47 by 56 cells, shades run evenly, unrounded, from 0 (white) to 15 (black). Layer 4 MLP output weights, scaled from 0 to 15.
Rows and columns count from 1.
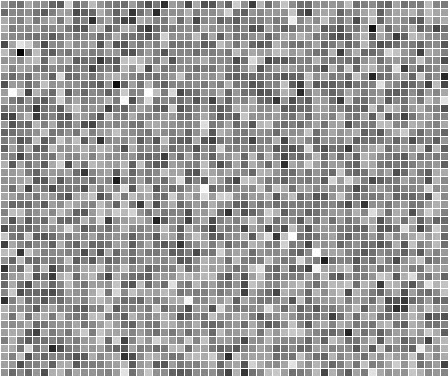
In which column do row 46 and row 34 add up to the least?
40
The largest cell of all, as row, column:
7, 3
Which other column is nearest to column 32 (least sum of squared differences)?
18
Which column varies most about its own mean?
16
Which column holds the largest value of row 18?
13
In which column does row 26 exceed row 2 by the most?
46
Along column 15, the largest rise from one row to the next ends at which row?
11
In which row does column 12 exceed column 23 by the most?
23
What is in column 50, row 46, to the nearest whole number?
3
